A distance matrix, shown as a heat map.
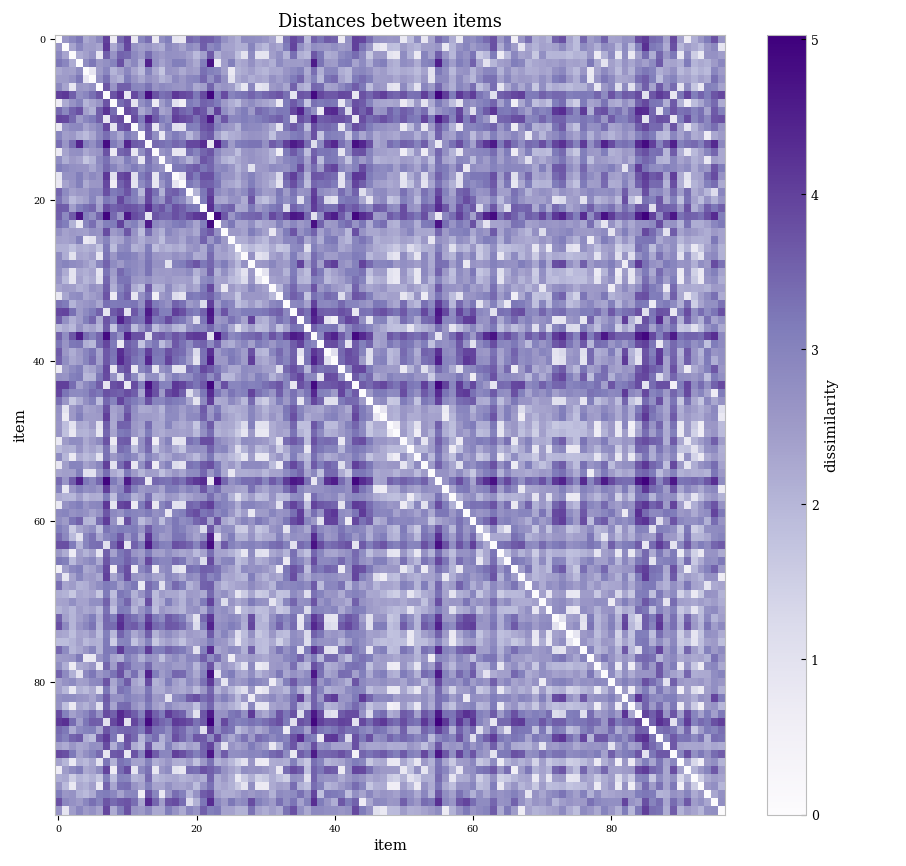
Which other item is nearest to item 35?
40
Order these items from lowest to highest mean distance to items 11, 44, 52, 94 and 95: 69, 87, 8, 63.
69, 8, 87, 63
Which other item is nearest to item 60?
42
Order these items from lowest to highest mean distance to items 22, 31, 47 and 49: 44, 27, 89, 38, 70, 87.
27, 70, 38, 87, 44, 89
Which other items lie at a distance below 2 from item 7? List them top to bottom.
10, 34, 43, 63, 85, 89
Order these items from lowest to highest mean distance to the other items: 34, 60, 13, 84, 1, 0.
1, 0, 60, 84, 34, 13
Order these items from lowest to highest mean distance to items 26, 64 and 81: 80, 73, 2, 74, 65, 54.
2, 74, 65, 54, 73, 80
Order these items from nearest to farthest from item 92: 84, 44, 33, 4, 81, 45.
81, 33, 4, 45, 44, 84
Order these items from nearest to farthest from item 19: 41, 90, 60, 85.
90, 60, 41, 85
